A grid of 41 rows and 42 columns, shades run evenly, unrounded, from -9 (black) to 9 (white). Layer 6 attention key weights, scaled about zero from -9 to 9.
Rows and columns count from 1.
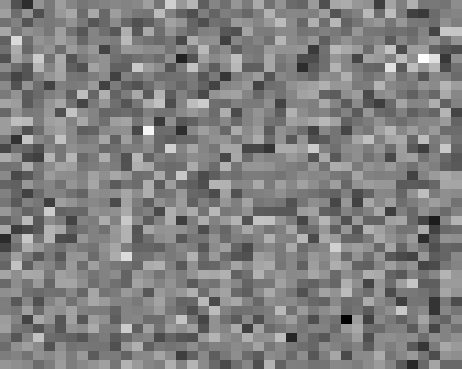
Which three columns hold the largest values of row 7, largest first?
39, 40, 4
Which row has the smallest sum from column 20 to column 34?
36
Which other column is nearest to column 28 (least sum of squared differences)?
8
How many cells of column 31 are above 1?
16
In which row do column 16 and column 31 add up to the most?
1
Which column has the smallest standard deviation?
9
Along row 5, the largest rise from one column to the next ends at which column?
2
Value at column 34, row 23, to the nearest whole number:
3
